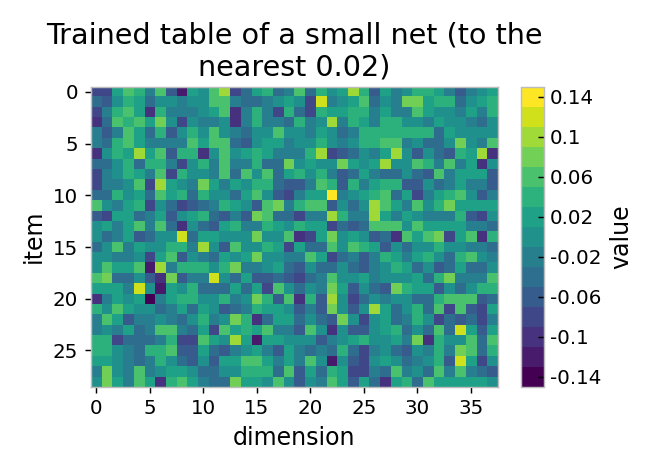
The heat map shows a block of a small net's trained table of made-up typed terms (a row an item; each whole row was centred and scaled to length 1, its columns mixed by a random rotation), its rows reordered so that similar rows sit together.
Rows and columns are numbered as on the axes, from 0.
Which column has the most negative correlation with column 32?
9
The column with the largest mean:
34
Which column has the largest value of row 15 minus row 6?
10
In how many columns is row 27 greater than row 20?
15
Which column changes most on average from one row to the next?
22
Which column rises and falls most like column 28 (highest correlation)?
4
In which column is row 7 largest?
27
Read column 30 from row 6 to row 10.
-0.06 0.06 -0.04 -0.06 -0.08
